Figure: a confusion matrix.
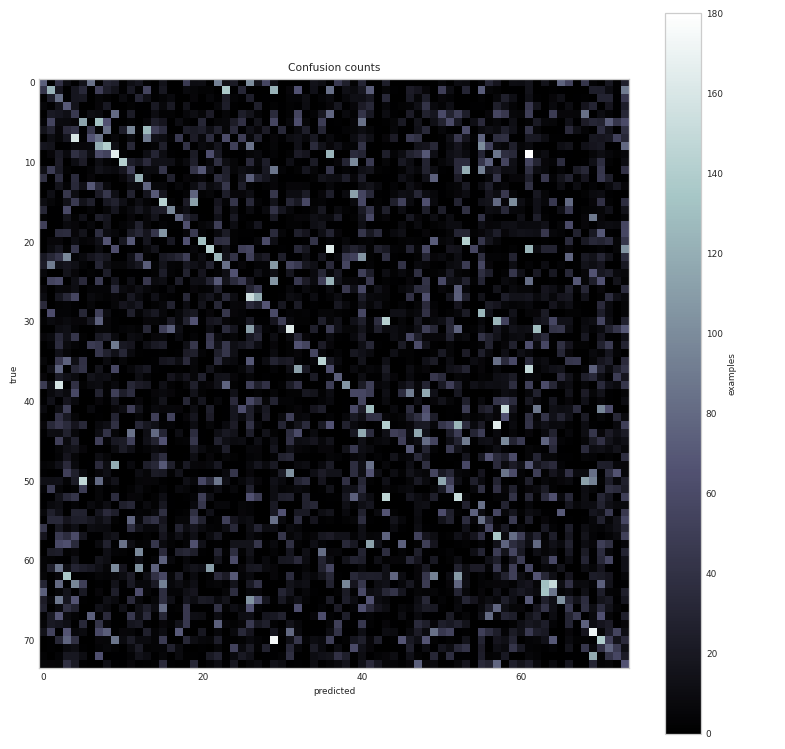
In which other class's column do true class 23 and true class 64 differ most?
63
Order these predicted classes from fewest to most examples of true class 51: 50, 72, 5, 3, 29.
3, 29, 50, 72, 5
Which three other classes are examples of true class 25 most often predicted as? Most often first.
36, 29, 61
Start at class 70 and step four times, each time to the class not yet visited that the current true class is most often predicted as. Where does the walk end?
53
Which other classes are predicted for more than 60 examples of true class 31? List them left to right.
16, 26, 52, 62, 73
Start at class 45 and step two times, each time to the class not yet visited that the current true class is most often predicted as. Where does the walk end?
41
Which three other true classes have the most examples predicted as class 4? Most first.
7, 63, 65
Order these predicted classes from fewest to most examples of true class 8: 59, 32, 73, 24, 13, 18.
13, 32, 59, 18, 24, 73
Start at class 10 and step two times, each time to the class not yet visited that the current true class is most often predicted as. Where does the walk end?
48
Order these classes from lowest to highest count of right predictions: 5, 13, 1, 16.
13, 16, 5, 1
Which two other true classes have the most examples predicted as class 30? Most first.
54, 57
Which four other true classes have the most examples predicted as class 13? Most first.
6, 7, 23, 1
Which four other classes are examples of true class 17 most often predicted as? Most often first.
69, 41, 55, 18
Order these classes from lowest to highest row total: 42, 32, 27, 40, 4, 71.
40, 32, 71, 42, 27, 4
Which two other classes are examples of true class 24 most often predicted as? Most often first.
69, 40
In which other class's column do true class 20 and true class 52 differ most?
43
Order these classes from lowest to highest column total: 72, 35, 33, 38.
33, 72, 38, 35
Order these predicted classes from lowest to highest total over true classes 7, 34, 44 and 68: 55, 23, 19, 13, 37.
37, 19, 13, 23, 55
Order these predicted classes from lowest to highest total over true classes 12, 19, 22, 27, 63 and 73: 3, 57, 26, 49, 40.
49, 57, 3, 40, 26
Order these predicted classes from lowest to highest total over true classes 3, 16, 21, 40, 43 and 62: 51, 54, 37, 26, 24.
37, 54, 51, 24, 26
